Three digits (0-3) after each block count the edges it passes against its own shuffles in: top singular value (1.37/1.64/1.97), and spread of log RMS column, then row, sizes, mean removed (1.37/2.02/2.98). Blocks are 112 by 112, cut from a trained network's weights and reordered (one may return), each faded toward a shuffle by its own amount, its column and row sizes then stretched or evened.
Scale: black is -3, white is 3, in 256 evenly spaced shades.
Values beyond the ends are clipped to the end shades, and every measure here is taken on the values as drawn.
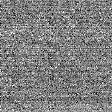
2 1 0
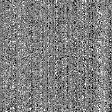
2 3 1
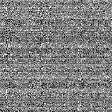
3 2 1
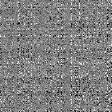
1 3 2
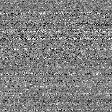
1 0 3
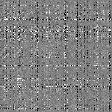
3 3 3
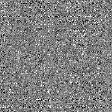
0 2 3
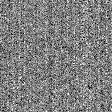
1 1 0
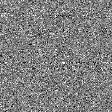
0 1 2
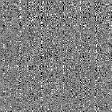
3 3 2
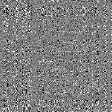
1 3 3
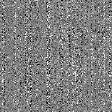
0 3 2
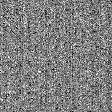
1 0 1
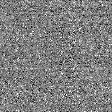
0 2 1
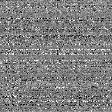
2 1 3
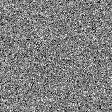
0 0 0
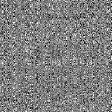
2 3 1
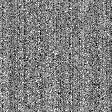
2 1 0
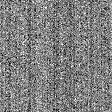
2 0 0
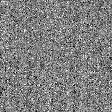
0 0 1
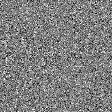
1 1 0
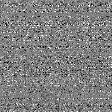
0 1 3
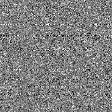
2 1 2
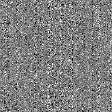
0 3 1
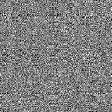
3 1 2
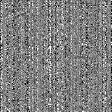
3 3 1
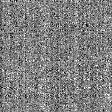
2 0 2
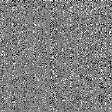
0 3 2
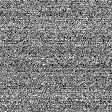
2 0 1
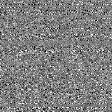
0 1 3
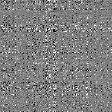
0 3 3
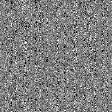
0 3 0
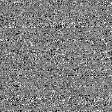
0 1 3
